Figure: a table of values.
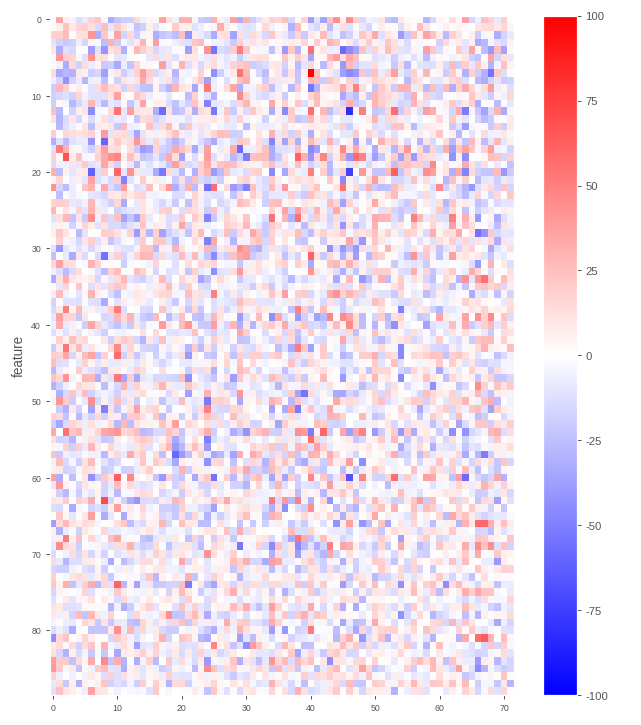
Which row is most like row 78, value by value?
56
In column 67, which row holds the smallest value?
57
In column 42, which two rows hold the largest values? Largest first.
54, 18
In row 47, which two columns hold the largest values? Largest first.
10, 2
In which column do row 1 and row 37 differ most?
8
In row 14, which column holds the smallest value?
64
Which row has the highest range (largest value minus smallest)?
7
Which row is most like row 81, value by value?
66
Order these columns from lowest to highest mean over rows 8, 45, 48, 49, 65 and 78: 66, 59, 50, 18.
59, 66, 18, 50
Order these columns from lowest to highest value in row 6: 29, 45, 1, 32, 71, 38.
45, 38, 32, 1, 71, 29
